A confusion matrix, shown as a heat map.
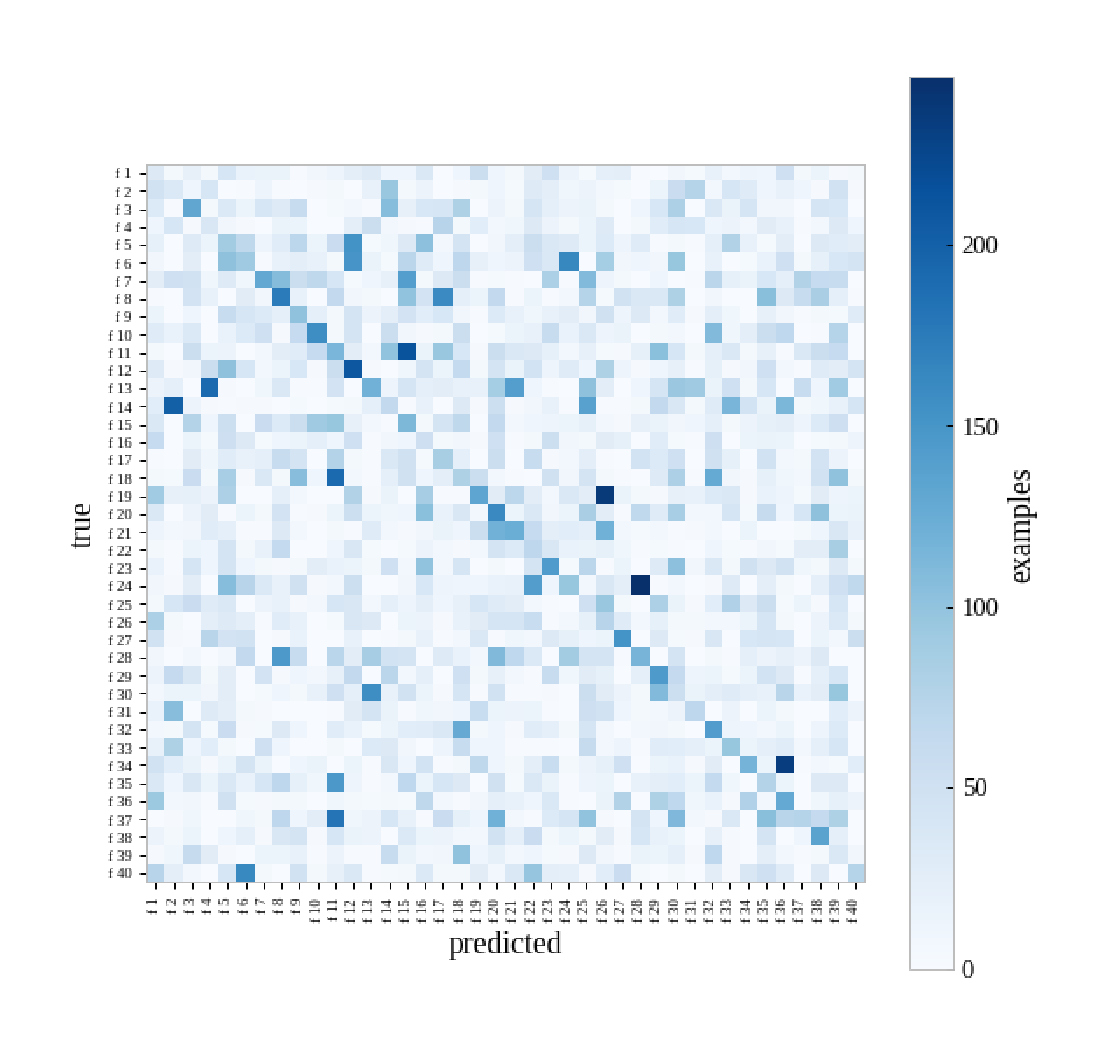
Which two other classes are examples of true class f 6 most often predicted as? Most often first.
f 24, f 12
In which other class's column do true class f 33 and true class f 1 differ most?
f 2
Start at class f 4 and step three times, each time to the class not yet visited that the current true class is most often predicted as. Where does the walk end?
f 15
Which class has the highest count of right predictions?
f 12
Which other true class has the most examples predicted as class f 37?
f 7
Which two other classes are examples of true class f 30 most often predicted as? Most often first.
f 13, f 29
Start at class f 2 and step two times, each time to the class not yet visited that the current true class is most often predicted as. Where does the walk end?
f 25
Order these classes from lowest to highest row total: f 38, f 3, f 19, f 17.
f 38, f 17, f 3, f 19
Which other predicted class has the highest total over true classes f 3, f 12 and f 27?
f 5
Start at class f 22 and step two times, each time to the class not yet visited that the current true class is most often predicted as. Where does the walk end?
f 18
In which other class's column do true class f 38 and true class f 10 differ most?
f 32
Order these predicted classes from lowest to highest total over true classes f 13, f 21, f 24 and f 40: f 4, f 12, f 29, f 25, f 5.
f 29, f 12, f 25, f 5, f 4
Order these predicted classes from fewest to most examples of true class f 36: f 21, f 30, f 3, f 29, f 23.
f 3, f 21, f 23, f 30, f 29
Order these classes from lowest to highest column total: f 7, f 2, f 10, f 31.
f 31, f 10, f 7, f 2
